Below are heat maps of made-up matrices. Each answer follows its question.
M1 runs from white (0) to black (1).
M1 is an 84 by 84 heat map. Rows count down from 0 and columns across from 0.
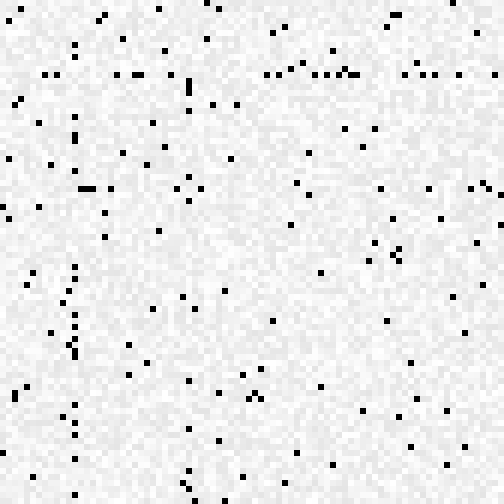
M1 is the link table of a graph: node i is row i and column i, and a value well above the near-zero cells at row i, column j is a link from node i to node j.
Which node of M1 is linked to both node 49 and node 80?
node 30
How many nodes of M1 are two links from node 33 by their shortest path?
9
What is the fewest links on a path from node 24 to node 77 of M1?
4
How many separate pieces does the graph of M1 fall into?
5
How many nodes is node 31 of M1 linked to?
10
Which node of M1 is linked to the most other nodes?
node 12
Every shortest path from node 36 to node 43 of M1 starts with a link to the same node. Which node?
node 65
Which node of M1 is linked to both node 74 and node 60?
node 68
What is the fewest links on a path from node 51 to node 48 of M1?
4
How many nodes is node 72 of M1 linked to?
1
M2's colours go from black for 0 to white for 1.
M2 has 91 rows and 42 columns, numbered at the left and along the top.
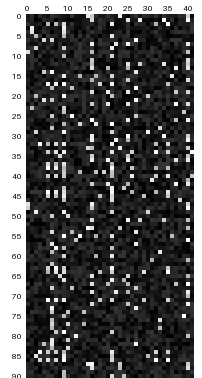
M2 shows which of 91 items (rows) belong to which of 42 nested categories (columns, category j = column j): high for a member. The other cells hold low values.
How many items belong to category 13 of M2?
4
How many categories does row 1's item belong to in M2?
5
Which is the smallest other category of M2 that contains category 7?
21
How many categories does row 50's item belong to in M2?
2
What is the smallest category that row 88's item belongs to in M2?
23
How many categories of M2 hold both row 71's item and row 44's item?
5
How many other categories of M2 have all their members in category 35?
6
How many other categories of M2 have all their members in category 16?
10
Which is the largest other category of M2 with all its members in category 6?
27
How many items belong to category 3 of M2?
3
